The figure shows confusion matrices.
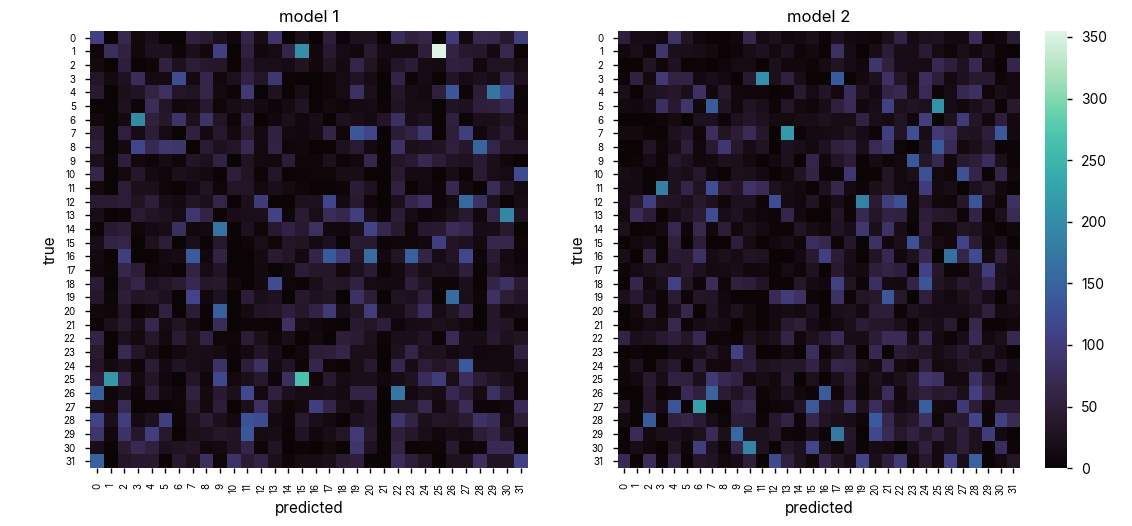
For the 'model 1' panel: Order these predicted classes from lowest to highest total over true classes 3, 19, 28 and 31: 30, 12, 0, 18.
18, 30, 12, 0
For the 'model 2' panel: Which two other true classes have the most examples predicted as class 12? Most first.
31, 19
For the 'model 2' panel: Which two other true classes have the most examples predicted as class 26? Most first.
16, 31
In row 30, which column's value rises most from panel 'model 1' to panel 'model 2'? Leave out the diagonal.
10
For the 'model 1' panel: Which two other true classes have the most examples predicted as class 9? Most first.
14, 20
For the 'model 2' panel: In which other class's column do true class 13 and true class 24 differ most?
7
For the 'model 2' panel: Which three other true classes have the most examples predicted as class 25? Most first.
5, 8, 7
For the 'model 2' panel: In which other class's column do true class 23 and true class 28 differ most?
2
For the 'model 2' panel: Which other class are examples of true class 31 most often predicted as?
28
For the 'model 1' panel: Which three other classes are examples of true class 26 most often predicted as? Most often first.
22, 0, 11
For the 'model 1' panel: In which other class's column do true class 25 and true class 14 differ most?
15
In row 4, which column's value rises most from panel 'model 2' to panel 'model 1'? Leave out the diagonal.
29
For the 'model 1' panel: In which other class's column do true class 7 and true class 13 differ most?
30
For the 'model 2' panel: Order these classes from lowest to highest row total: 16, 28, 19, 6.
6, 19, 16, 28
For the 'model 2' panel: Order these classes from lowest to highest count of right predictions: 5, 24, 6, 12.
6, 24, 5, 12
